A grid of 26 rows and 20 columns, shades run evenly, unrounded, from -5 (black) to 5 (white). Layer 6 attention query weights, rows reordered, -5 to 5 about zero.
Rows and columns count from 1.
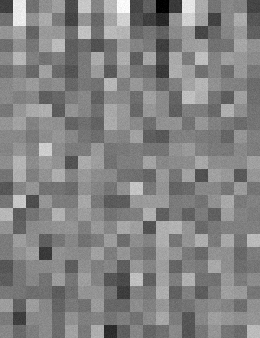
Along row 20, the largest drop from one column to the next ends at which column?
4
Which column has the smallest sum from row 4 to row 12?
13
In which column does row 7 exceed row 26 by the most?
9
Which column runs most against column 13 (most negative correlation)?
10
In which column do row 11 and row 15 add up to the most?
11
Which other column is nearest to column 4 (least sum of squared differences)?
19
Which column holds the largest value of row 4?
5
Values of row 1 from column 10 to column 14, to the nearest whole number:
5 -2 -1 -5 -3
